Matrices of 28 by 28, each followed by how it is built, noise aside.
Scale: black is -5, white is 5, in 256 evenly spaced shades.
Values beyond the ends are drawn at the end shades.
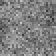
smooth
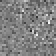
upper triangular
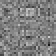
low rank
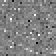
sparse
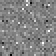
sparse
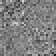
block diagonal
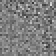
upper triangular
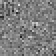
block diagonal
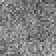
smooth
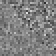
upper triangular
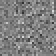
low rank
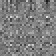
low rank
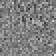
upper triangular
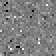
sparse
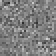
block diagonal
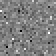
sparse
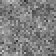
smooth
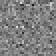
low rank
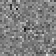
block diagonal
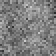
smooth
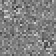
block diagonal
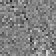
block diagonal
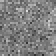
smooth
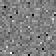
sparse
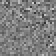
upper triangular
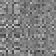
low rank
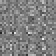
low rank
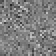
block diagonal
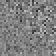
upper triangular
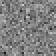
low rank
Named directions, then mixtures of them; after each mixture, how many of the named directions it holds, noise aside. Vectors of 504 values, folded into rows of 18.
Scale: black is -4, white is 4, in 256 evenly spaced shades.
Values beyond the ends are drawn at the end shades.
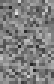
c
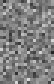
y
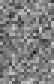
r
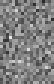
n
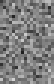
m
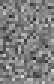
four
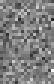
two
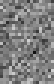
one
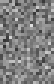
one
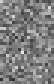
one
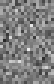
one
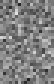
four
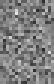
two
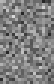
two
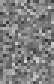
four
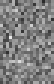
one
